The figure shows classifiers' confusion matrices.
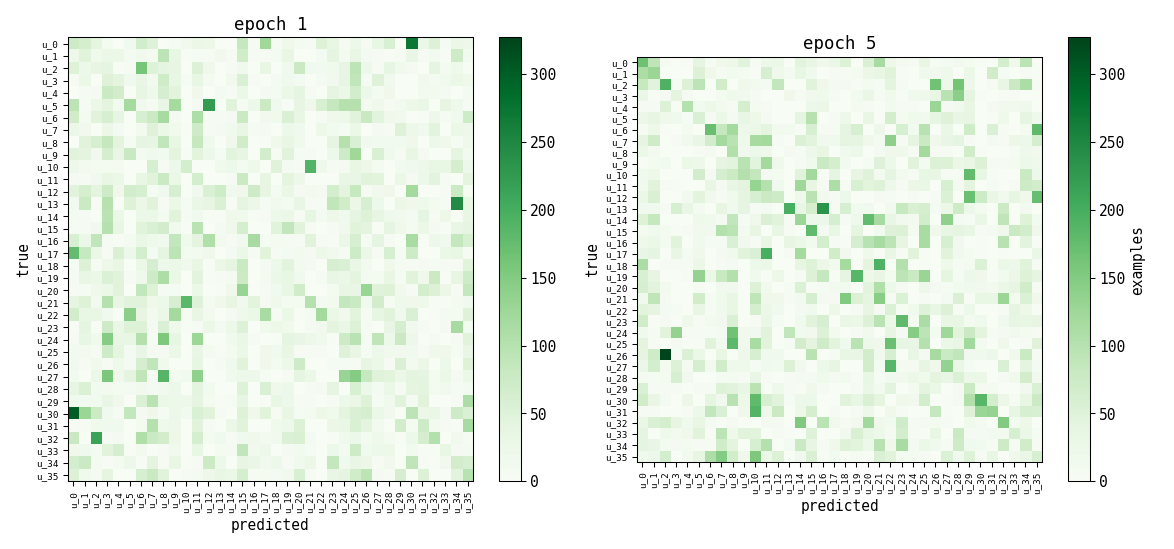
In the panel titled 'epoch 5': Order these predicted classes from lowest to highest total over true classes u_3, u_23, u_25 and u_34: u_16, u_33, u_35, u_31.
u_31, u_33, u_35, u_16
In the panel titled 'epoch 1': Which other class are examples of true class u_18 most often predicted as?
u_15
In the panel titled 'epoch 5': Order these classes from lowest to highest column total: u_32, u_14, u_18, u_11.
u_18, u_32, u_14, u_11
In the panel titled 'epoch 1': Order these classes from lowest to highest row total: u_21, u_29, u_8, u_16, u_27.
u_29, u_8, u_16, u_21, u_27
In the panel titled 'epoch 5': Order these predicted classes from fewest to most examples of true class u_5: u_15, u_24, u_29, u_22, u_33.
u_33, u_24, u_29, u_22, u_15
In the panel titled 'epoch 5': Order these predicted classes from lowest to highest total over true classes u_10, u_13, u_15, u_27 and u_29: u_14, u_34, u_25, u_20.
u_14, u_20, u_34, u_25
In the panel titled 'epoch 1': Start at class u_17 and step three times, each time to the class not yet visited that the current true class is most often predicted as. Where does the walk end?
u_1
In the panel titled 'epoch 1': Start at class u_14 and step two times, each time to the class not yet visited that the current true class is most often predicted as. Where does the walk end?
u_25
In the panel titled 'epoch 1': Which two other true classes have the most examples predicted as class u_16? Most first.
u_12, u_21
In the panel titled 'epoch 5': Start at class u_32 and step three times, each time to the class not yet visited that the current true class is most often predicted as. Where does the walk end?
u_21
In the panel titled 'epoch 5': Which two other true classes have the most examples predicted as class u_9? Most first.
u_10, u_4
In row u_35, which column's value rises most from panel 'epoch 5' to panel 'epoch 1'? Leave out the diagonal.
u_26
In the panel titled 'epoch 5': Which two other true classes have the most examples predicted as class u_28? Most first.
u_2, u_3
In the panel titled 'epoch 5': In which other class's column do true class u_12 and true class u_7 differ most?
u_29
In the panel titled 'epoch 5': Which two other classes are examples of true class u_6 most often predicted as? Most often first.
u_35, u_8
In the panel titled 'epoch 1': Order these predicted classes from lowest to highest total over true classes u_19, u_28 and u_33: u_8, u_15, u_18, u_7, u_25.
u_18, u_7, u_8, u_25, u_15
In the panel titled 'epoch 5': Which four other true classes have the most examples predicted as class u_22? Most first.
u_27, u_25, u_7, u_16
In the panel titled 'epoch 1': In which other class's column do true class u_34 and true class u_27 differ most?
u_8
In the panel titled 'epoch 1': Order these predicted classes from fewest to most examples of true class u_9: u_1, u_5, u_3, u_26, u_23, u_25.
u_26, u_23, u_1, u_3, u_5, u_25
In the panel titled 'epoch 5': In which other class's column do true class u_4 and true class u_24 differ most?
u_8
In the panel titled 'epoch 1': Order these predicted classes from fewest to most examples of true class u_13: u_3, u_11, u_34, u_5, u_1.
u_11, u_5, u_1, u_3, u_34
